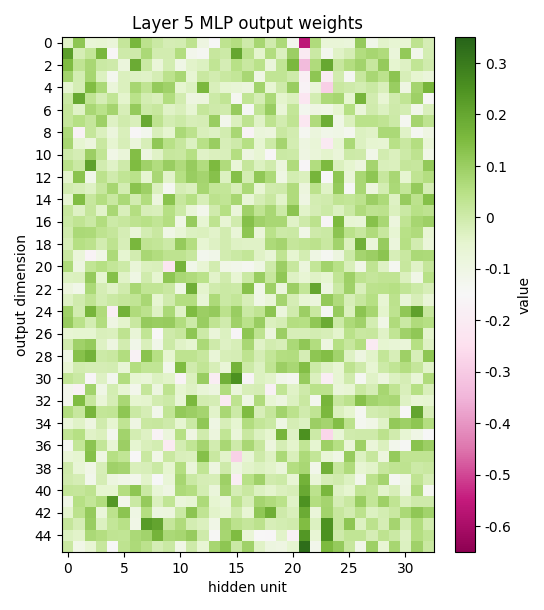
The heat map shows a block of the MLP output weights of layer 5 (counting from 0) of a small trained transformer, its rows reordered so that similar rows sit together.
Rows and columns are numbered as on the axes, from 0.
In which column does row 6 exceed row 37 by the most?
15
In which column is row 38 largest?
23
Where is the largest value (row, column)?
45, 21
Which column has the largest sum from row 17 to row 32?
11
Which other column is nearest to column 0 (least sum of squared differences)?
3
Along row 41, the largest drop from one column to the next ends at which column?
5
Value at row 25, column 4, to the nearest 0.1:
-0.1
